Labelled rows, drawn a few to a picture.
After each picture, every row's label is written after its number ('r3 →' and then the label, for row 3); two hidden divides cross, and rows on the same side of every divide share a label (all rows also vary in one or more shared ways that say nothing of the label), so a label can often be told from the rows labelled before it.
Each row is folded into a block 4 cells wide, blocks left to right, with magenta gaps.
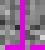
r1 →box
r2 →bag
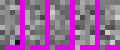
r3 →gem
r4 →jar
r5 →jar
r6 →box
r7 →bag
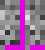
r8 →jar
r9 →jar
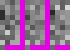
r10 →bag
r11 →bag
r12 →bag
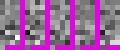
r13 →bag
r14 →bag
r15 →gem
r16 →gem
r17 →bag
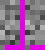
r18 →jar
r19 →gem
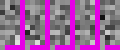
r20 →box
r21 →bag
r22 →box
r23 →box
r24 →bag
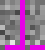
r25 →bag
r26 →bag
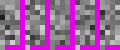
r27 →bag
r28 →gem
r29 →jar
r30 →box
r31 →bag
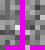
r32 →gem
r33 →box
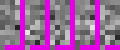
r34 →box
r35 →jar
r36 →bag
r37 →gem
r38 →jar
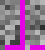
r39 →jar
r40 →box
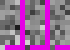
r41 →box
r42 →gem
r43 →bag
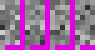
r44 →box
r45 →gem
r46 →gem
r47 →box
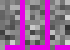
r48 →bag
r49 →jar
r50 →box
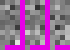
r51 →box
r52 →box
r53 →bag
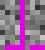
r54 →gem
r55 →box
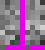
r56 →jar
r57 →gem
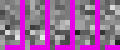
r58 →bag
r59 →bag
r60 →jar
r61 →gem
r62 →gem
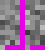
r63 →box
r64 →gem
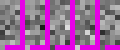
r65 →bag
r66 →box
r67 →gem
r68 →box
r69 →gem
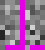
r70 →bag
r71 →jar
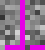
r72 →bag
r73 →gem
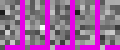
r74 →bag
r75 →gem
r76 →jar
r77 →bag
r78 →box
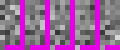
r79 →gem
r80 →gem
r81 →jar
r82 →jar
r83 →bag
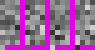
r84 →box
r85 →gem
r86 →bag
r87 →gem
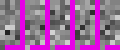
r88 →jar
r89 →box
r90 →box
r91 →bag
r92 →bag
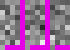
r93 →jar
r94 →box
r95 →gem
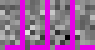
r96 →jar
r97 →jar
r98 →jar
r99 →box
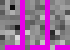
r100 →box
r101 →box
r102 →bag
